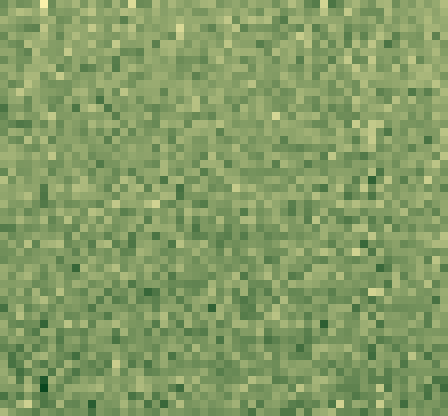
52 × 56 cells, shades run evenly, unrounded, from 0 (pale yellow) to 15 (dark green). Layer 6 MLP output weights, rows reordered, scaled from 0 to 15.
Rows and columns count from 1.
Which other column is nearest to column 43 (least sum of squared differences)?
30
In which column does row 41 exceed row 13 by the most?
41
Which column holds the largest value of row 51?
12
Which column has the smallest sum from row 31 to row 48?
40
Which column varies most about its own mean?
6
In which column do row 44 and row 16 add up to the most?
3
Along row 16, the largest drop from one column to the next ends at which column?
45
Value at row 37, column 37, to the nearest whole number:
9
